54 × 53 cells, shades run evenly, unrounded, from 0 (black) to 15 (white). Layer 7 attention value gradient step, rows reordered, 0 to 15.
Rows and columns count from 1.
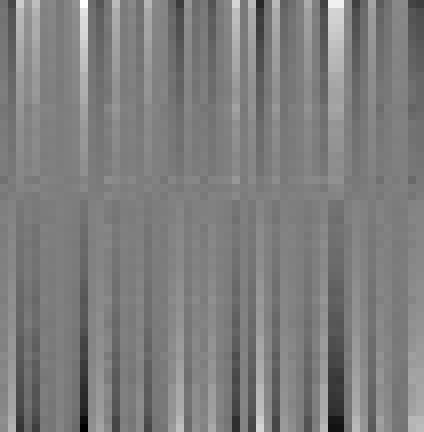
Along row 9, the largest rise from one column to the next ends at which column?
42
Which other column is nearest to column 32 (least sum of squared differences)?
15
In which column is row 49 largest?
33
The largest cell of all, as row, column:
1, 11
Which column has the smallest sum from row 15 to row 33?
52
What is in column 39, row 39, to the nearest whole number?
7
